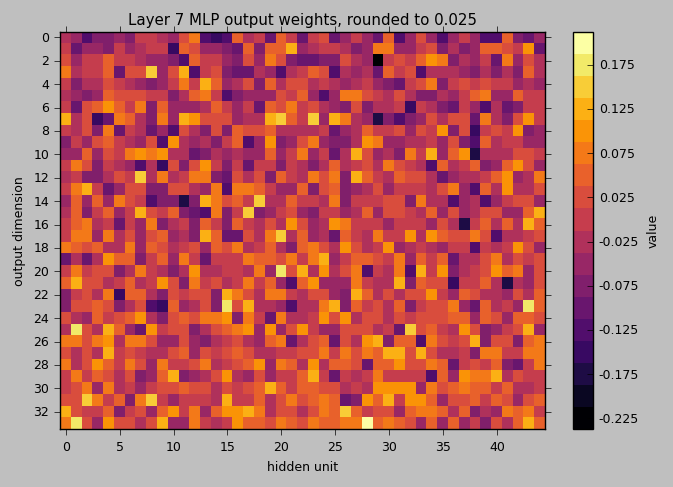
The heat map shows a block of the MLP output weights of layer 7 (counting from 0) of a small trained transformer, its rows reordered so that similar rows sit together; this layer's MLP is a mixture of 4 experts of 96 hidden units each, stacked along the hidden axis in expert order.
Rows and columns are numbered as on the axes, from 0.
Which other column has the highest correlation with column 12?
20
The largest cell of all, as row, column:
33, 28
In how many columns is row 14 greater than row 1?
24
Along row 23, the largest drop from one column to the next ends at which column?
26
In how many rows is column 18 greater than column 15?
16
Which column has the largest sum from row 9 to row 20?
1
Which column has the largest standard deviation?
15
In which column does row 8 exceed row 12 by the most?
35
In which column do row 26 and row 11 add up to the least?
9
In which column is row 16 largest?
43
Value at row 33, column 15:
0
